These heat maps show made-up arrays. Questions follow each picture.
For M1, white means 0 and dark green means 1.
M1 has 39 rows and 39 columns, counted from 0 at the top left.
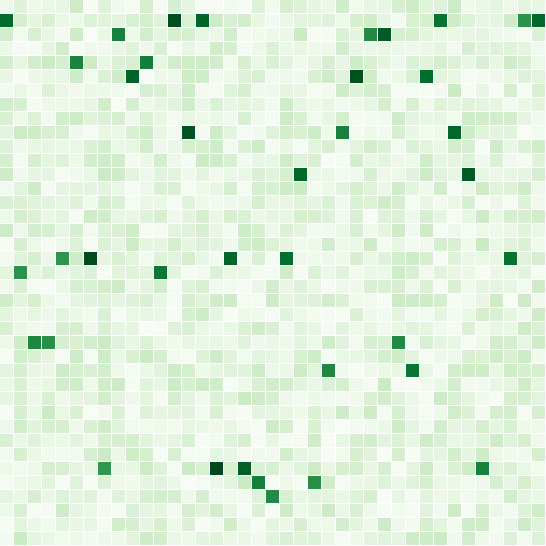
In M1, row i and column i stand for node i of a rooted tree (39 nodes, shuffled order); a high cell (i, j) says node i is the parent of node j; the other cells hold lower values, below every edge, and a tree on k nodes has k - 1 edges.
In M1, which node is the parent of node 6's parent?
34
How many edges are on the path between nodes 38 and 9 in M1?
8
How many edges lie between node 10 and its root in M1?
8
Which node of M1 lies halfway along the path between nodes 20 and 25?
4
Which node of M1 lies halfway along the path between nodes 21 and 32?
18
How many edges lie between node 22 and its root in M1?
6
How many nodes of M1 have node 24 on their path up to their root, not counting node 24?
8
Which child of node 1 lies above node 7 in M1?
12
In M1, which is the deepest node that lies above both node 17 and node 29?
33
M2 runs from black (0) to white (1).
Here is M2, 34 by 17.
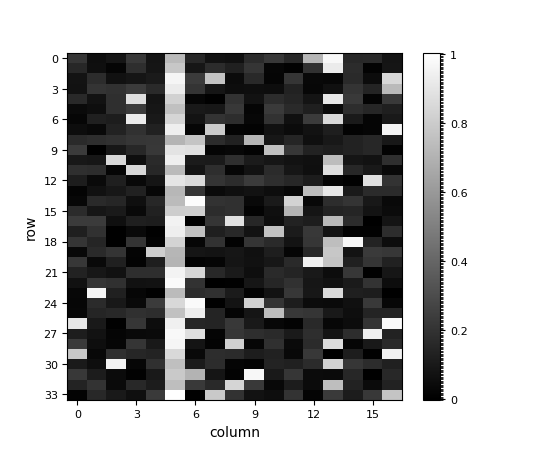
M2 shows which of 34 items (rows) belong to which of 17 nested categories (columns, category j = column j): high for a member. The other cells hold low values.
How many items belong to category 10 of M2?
3
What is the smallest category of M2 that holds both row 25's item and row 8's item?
6
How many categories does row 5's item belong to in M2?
1
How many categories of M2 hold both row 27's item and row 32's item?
1
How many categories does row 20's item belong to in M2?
3
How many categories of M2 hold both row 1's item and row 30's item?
2
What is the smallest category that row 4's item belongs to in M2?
3
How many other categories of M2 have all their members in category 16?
2
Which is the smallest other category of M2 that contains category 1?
13
